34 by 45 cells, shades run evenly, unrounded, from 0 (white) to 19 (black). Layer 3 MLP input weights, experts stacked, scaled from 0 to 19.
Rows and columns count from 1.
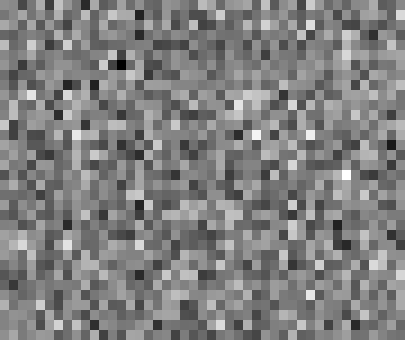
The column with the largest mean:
6
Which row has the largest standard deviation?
14
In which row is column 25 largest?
5
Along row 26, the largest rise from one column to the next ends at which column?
33
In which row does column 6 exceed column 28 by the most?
1
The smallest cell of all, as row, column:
18, 39
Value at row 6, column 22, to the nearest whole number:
13
